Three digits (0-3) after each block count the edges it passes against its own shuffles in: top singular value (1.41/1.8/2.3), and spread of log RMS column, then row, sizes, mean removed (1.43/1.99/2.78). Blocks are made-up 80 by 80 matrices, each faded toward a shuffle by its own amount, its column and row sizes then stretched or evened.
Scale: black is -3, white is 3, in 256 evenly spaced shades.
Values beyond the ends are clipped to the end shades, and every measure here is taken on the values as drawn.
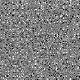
2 1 1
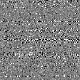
2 1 3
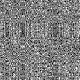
3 0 0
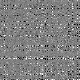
2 2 3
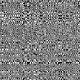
3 2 3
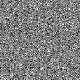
2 0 1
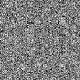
2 1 0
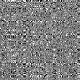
3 1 2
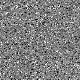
1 0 2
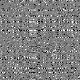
3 0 3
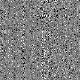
1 3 1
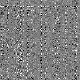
2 3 2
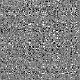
2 2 2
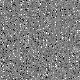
0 2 0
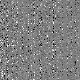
0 3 0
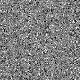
1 1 0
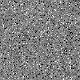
0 1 1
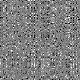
3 2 1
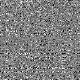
0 1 3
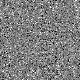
0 1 0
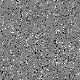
0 2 0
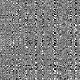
3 3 2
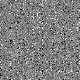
1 2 1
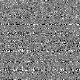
1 1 3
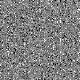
1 2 0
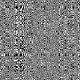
3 3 2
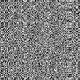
3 1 1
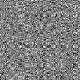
3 2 0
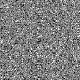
2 1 0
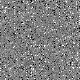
0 2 1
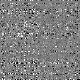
1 2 3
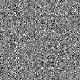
2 1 1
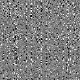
2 3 1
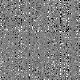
1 3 2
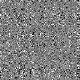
2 2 2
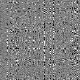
2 3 2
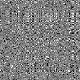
3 1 2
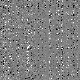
0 3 1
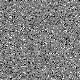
1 0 1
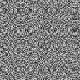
3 0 1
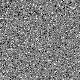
0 0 0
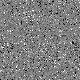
0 1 1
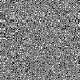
2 2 1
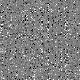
2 2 1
